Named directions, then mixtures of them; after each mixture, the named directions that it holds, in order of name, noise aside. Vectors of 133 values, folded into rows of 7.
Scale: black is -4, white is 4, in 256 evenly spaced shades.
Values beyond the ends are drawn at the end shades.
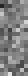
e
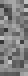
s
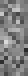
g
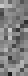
e.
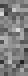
e, g, s.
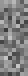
e, g, s.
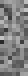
s.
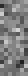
e, g, s.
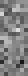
e, g, s.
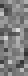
e, g, s.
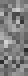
g.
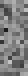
s.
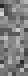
e, g, s.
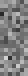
e, g, s.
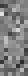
e, g.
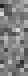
e, g, s.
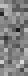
e, g, s.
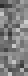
e.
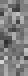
g.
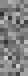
e, g, s.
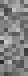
g, s.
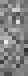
g.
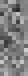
g.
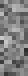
g, s.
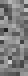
s.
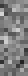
e, g, s.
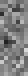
g.
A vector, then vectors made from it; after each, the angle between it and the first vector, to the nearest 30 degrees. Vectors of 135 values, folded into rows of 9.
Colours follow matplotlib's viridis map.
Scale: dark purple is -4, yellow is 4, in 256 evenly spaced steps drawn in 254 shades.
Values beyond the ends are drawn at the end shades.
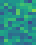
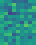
90 degrees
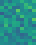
60 degrees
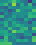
60 degrees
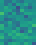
120 degrees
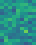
30 degrees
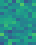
60 degrees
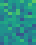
60 degrees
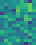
30 degrees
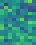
150 degrees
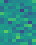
90 degrees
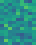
30 degrees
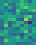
30 degrees
